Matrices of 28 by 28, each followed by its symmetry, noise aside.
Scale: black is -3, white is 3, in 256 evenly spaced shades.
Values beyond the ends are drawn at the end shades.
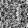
mirrored top to bottom.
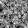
symmetric across the other diagonal.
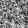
antisymmetric.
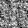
same after a half turn.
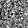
mirrored top to bottom.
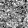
no symmetry.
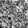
symmetric across the other diagonal.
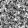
no symmetry.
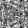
mirrored top to bottom.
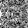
mirrored top to bottom.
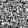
antisymmetric.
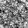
symmetric across the other diagonal.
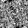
same after a half turn.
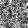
no symmetry.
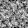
same after a half turn.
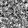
no symmetry.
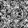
mirrored top to bottom.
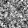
symmetric across the other diagonal.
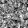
antisymmetric.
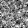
no symmetry.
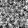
antisymmetric.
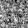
antisymmetric.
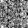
mirrored top to bottom.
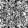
mirrored top to bottom.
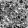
symmetric across the other diagonal.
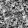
same after a half turn.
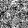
antisymmetric.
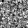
antisymmetric.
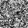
no symmetry.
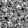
antisymmetric.
